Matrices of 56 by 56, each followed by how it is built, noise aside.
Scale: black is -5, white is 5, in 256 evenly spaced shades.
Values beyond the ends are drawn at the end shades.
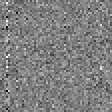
uneven columns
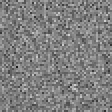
repeating columns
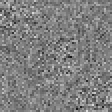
block diagonal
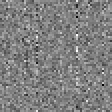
uneven columns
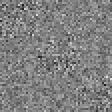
block diagonal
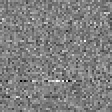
uneven rows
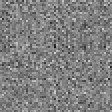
low rank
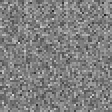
repeating columns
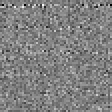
uneven rows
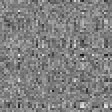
low rank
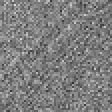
Hankel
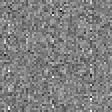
uneven columns
